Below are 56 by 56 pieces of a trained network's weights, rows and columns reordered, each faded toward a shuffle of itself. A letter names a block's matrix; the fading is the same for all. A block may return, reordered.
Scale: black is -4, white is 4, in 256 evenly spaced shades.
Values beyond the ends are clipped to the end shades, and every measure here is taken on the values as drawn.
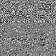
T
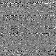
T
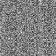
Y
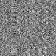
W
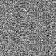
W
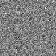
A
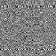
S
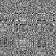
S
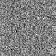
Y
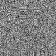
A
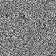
A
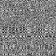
S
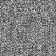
Y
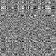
S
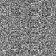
Y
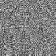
A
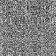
W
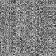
W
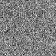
A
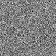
A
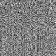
Y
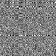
S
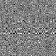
S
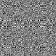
S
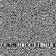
S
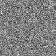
A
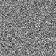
A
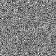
A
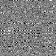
T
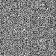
Y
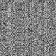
W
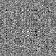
W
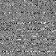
T
